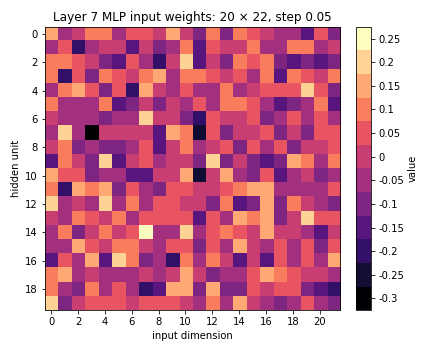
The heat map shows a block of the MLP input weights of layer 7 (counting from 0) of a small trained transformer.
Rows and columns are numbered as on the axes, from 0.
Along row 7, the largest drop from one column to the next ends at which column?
11
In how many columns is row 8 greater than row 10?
9
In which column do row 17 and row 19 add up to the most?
0
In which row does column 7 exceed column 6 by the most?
4
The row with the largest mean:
13
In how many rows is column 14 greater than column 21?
11
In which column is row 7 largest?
1
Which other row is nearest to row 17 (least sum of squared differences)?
8
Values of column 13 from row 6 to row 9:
0 -0.1 0.05 -0.1
